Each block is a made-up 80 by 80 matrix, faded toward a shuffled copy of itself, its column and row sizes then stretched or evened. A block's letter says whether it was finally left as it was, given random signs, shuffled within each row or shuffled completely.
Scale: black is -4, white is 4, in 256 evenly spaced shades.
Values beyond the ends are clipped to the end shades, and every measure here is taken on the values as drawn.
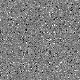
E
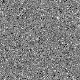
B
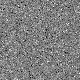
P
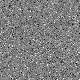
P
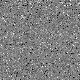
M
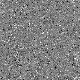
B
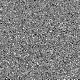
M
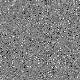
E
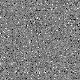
B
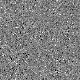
E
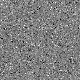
M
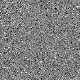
E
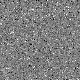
M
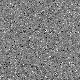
M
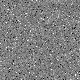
P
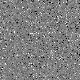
E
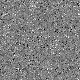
M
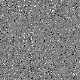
E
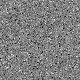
P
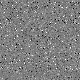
M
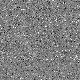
M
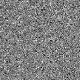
E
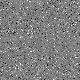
M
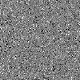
E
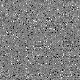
E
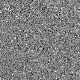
M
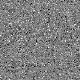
E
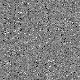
E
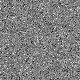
P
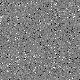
E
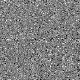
E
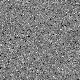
P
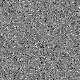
M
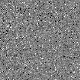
E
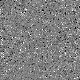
B
